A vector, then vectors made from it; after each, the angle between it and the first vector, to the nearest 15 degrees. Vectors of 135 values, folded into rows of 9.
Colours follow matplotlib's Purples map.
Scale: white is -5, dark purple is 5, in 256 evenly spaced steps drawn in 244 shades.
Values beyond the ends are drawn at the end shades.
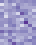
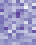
105 degrees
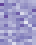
165 degrees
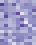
165 degrees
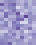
120 degrees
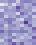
30 degrees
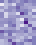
15 degrees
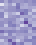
15 degrees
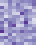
45 degrees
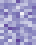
120 degrees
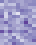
45 degrees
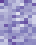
60 degrees
